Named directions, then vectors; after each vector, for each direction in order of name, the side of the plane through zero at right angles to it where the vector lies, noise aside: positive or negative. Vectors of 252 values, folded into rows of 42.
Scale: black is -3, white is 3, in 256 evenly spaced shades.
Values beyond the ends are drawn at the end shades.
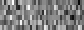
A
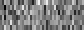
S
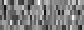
negative, positive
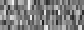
positive, negative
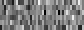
negative, positive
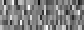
positive, negative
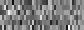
negative, negative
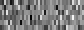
negative, positive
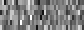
positive, negative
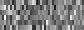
negative, negative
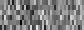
negative, negative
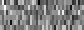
positive, negative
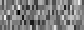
negative, negative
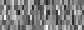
positive, negative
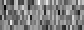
negative, positive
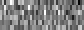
positive, negative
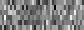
negative, negative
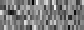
positive, positive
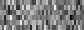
positive, positive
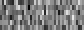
negative, positive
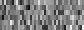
negative, positive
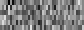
negative, negative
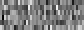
positive, negative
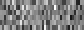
positive, positive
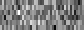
positive, positive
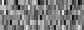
positive, negative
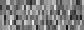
positive, positive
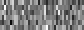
positive, negative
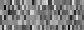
positive, positive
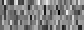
negative, positive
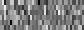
positive, negative
